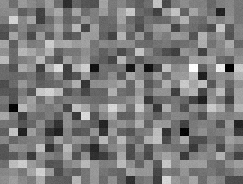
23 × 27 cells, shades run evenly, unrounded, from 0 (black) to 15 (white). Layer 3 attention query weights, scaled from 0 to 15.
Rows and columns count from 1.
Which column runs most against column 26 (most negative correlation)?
25
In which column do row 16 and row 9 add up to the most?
22
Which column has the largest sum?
14
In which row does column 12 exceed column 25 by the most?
2
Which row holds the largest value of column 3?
21
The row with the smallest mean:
17
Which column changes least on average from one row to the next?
24
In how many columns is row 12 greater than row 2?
13
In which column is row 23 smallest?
15
